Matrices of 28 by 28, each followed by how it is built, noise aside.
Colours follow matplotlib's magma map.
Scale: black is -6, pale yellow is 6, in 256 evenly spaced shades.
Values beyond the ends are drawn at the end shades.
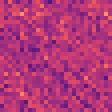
Toeplitz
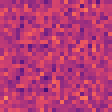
repeating rows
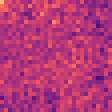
smooth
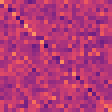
diagonal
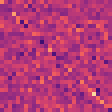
diagonal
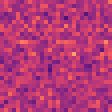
repeating columns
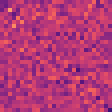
diagonal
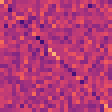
diagonal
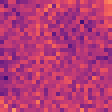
smooth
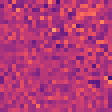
upper triangular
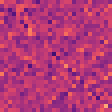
diagonal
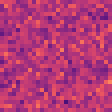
repeating rows
